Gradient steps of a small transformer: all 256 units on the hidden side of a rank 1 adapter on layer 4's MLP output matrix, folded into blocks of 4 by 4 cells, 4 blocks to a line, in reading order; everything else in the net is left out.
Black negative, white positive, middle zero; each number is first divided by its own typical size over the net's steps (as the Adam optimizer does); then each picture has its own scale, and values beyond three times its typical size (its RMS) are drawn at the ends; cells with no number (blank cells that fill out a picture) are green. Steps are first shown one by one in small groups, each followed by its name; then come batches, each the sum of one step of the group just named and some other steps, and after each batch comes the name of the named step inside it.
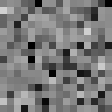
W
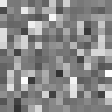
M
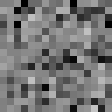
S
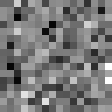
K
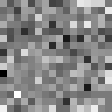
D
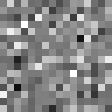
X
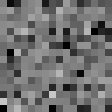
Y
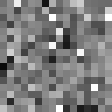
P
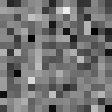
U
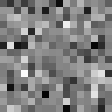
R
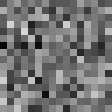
R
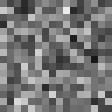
U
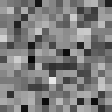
W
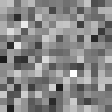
X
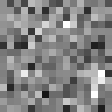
R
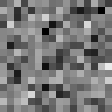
K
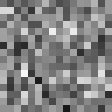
R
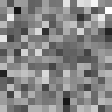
D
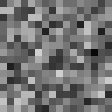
K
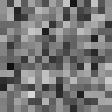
K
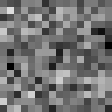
Y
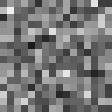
W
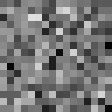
U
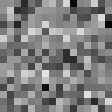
S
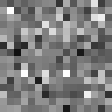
R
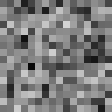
R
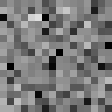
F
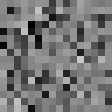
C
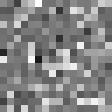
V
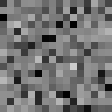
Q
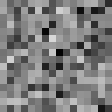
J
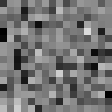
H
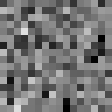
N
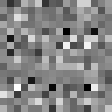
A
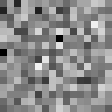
V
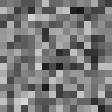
J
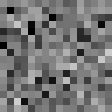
C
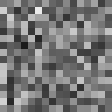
C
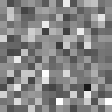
A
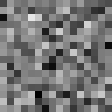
F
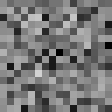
F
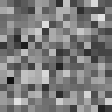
J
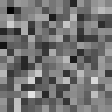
C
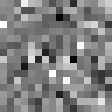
V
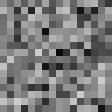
J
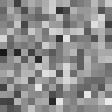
V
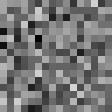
C
